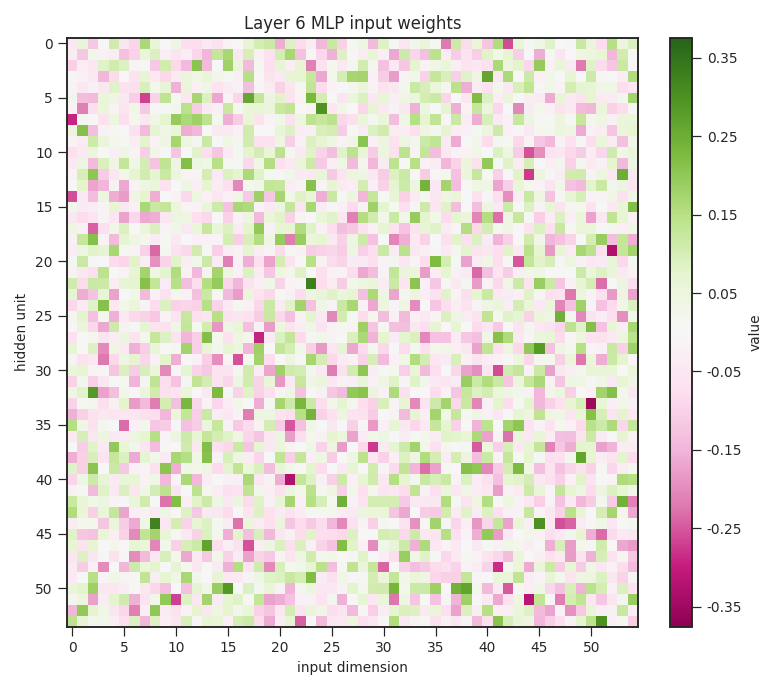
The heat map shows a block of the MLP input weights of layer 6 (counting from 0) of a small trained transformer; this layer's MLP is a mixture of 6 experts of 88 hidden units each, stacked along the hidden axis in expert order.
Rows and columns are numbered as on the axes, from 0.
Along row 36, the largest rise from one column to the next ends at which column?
43
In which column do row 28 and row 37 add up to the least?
39
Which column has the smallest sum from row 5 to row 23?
41
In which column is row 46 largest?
13
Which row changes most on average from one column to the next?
51
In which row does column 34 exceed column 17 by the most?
46
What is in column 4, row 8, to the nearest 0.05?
0
